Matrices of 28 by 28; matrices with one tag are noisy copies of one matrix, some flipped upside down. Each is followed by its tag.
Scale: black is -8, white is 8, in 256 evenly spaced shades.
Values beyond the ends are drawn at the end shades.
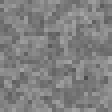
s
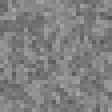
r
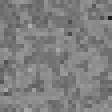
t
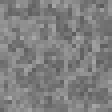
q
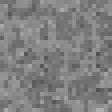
q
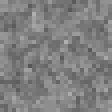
r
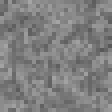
r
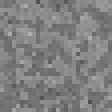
t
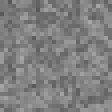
t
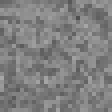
t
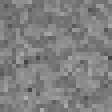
t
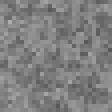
q
